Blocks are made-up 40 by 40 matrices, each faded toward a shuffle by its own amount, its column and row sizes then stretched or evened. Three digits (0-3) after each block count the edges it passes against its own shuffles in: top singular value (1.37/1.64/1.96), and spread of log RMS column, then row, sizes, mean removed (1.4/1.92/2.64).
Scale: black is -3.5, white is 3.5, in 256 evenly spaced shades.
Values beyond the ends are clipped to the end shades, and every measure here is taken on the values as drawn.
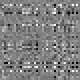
3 2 3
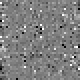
0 2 1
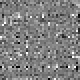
1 2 2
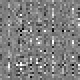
2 3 1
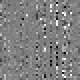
2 3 0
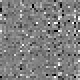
2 2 1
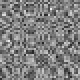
3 0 1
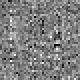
2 2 0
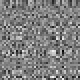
3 1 3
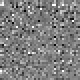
1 1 1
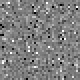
0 1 0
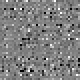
0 1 3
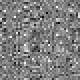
3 1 0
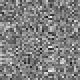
2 1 0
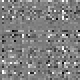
0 2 3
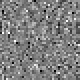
2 0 0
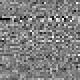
2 0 2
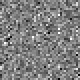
0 1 0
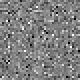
1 0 0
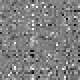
2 1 1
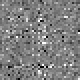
1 1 2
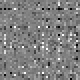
2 2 2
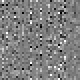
1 3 0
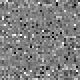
1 0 1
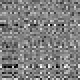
3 0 3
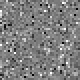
0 1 0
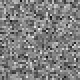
1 0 0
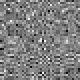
3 1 1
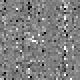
0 2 0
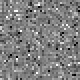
0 1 0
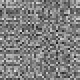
3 1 0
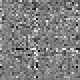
0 2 2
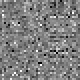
2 0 0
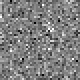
0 1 0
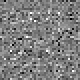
0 1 2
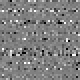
2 0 3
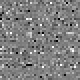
0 0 2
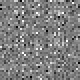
2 1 0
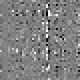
2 3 1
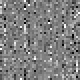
1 3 0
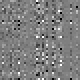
3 3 1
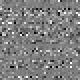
0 0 3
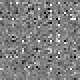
1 2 2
